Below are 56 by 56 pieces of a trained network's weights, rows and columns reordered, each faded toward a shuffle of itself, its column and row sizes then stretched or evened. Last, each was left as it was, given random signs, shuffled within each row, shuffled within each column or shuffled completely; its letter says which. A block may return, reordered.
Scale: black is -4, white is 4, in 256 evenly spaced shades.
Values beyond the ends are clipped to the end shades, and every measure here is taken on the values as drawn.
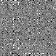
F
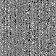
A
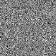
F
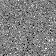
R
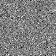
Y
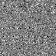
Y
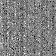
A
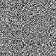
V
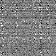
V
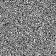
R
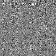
F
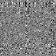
V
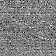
Y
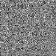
F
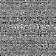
V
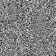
A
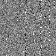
A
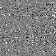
F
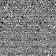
Y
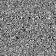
Y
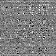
V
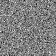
R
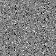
A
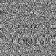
V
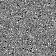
R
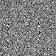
A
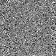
A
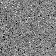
R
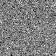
R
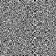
V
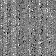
A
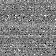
Y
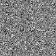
F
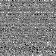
Y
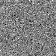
R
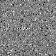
Y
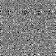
V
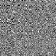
V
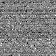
Y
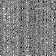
V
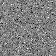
R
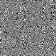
F
